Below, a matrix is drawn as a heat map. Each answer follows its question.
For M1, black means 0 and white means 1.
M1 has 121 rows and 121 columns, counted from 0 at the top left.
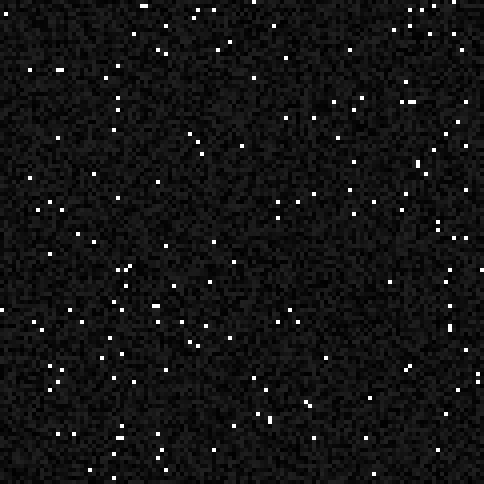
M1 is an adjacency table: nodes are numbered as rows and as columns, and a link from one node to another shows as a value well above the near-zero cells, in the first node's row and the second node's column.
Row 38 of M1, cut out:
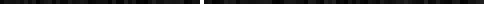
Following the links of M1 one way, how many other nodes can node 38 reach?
12
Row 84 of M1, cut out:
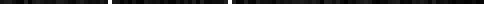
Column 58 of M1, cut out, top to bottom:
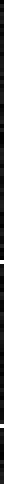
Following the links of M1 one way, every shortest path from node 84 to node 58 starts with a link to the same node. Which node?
node 27
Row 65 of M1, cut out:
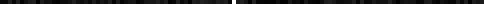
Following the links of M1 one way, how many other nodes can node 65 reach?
11
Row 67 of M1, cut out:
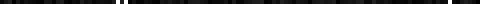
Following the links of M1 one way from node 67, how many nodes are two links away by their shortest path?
5
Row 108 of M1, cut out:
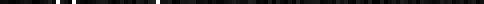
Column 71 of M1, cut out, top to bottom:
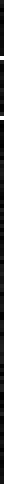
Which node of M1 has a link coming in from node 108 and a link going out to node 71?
node 14
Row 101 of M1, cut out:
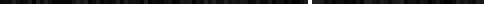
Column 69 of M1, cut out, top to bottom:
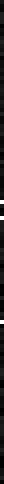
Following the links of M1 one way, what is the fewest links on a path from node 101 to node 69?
6
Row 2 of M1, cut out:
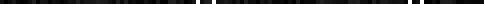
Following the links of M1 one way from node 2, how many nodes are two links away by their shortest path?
3
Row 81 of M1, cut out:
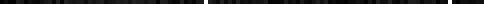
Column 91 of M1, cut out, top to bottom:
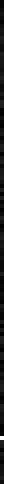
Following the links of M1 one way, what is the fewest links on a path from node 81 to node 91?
3
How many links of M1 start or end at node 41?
6
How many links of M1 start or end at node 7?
3
